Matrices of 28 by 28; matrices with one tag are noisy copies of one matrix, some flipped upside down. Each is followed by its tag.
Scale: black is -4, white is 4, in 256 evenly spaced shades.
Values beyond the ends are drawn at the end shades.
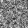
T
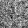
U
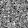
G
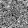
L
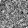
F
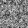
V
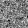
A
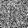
G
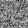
A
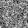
F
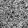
U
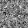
V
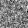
A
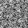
T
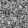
V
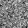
U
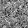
V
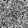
L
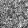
U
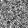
T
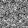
V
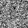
G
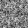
V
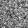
U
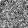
F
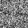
V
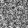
T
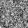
F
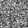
G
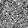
F
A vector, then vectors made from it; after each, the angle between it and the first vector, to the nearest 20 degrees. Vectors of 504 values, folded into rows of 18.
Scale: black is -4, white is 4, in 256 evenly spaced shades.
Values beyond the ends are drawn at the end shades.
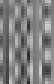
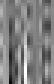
120 degrees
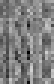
40 degrees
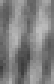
60 degrees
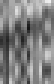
40 degrees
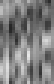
140 degrees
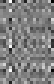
100 degrees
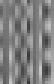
20 degrees
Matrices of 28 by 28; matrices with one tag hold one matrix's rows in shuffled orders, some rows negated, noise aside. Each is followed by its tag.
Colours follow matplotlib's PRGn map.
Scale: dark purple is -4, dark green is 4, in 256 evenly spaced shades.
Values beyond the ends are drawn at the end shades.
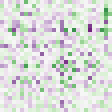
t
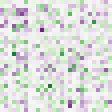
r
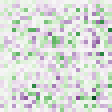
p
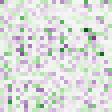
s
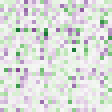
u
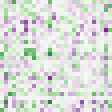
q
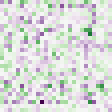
s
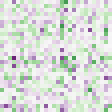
t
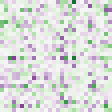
t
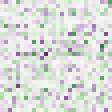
u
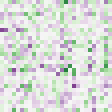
t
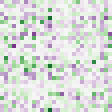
q
